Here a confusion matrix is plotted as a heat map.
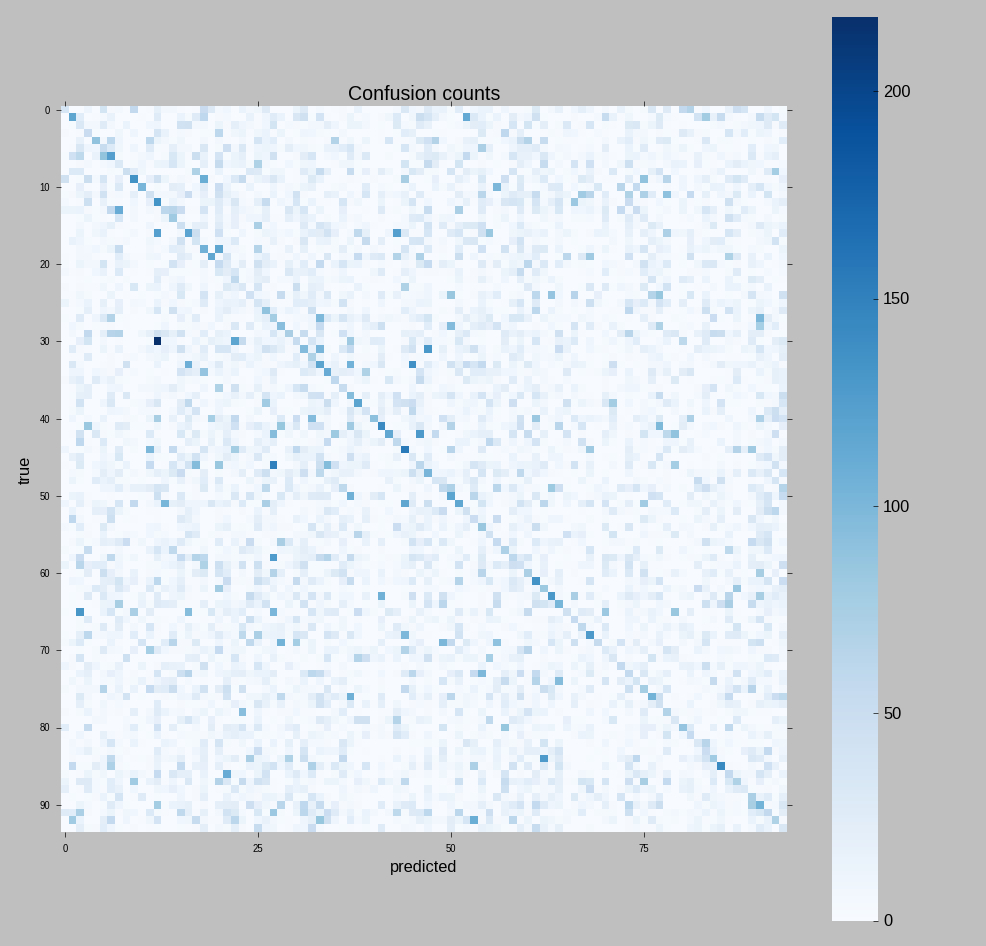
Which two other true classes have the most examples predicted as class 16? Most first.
33, 65
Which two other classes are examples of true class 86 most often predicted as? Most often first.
21, 12
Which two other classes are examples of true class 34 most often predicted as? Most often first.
18, 39
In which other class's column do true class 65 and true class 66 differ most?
2
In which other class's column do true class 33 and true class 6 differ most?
45
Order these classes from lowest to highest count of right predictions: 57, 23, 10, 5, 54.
23, 5, 57, 54, 10
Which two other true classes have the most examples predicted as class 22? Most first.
30, 44
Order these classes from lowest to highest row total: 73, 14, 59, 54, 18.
14, 54, 18, 59, 73
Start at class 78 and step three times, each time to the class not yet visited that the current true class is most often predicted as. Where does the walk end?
11
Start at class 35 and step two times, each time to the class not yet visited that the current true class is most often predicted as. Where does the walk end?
27
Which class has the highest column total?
12
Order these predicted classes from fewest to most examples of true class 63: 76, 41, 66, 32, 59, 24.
59, 76, 32, 24, 66, 41
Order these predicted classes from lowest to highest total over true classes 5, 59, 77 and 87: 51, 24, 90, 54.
24, 90, 51, 54
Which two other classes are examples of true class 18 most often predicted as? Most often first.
20, 25
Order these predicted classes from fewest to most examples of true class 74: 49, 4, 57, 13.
4, 13, 49, 57
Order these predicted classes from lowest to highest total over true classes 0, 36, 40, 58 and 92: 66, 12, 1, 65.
65, 66, 1, 12
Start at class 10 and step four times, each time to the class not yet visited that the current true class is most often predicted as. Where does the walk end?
37
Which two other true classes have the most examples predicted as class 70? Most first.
65, 1
